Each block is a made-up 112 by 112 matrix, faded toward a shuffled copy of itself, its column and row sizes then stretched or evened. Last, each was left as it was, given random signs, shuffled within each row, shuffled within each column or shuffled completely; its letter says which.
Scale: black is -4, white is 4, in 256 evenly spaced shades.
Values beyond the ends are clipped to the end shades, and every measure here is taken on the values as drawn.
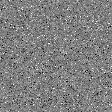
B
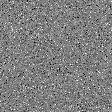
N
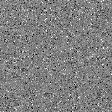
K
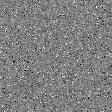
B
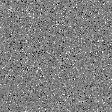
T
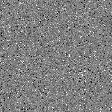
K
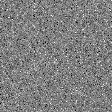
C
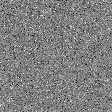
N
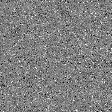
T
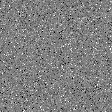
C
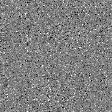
K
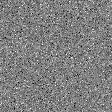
N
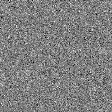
K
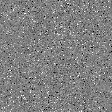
T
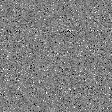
T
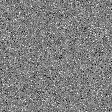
N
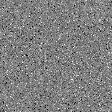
C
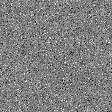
B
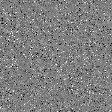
T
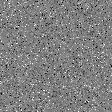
N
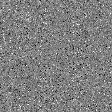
C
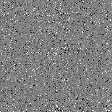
K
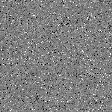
B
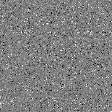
T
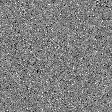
N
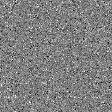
T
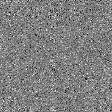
K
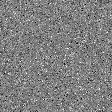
N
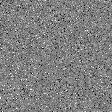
B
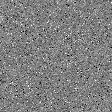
N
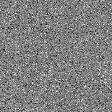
T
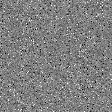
C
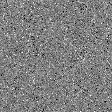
C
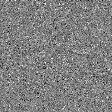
T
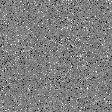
T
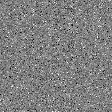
C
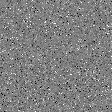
N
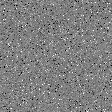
N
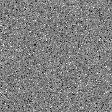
C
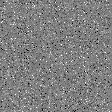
C
